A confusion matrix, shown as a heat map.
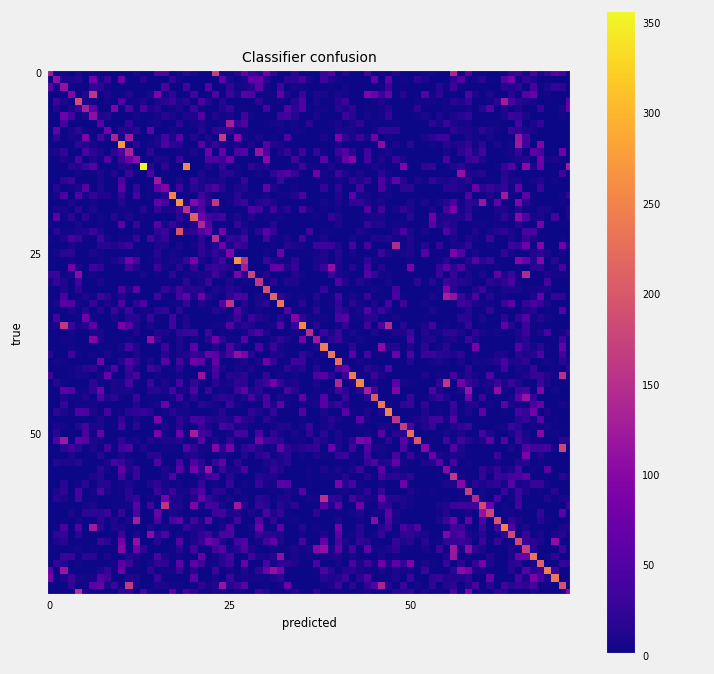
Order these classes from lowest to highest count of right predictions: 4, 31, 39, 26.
4, 31, 39, 26
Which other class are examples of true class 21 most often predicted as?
68
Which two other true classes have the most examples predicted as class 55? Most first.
43, 31
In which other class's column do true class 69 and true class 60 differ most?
16
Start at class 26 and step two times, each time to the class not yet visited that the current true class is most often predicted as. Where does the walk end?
39
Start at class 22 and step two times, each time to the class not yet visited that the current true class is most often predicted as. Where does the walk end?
23
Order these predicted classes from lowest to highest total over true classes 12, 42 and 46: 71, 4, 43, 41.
43, 4, 41, 71
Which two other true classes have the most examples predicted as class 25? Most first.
32, 7
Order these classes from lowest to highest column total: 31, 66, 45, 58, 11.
45, 31, 11, 58, 66
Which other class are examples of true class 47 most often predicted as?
67
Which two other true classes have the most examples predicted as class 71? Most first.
52, 42
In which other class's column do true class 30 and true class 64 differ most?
14
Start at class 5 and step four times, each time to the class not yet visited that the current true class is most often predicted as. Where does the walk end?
15
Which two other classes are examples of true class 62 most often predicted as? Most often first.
12, 45
